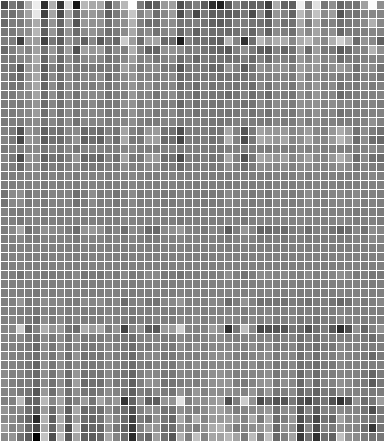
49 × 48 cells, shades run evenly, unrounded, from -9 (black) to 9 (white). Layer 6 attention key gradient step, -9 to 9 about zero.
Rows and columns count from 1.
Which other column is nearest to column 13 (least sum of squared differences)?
11
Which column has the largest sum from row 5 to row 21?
5
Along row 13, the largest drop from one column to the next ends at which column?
6
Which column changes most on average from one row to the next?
43
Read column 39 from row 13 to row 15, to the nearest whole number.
0 0 2
